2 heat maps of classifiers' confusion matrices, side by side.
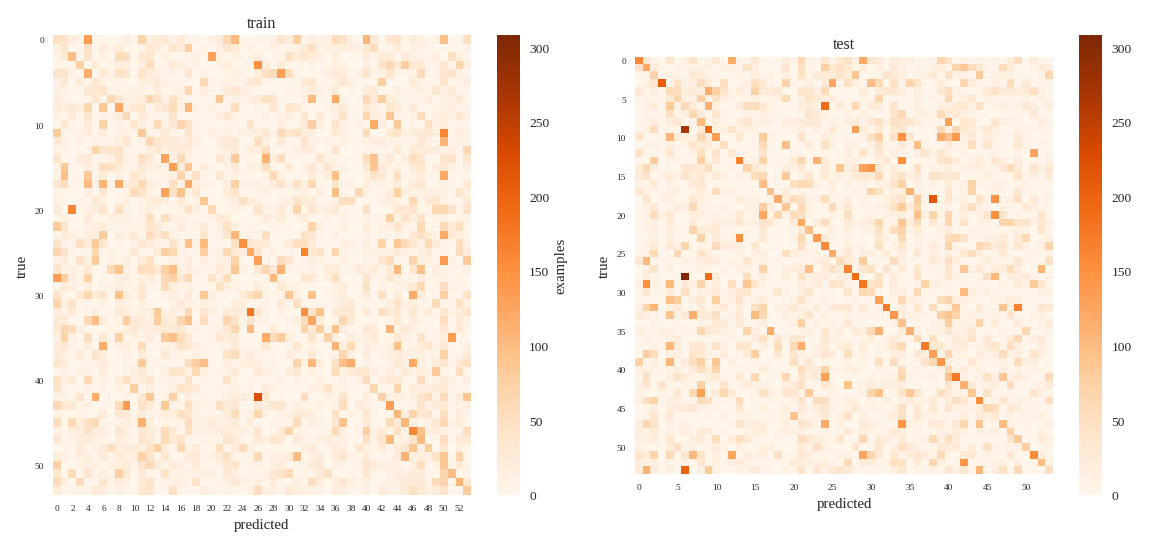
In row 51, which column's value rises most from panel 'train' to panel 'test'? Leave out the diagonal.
12
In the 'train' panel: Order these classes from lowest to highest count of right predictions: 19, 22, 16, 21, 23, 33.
21, 22, 16, 19, 23, 33
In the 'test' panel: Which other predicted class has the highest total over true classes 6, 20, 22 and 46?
24
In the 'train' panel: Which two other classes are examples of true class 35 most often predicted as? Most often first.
51, 27
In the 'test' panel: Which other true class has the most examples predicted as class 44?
53
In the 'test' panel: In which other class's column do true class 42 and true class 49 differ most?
27
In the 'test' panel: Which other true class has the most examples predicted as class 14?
29
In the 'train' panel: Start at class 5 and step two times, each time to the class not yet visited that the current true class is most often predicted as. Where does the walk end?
26
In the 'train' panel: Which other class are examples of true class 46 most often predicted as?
47
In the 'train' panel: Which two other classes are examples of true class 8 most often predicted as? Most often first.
17, 6
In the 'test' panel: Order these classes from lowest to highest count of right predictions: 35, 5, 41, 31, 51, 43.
5, 43, 35, 31, 51, 41
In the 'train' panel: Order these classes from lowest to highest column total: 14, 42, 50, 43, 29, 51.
51, 42, 29, 43, 14, 50
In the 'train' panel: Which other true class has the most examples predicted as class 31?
49
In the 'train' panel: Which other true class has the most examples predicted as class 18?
38
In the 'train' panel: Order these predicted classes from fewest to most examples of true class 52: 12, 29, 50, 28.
29, 28, 12, 50
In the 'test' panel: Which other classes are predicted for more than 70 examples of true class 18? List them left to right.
36, 38, 46
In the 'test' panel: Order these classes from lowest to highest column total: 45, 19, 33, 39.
45, 19, 39, 33
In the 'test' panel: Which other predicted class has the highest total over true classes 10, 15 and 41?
34
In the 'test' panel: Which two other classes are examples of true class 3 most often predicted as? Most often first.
25, 30
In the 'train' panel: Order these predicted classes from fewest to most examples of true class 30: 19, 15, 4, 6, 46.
15, 6, 4, 19, 46
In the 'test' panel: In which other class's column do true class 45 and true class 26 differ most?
1
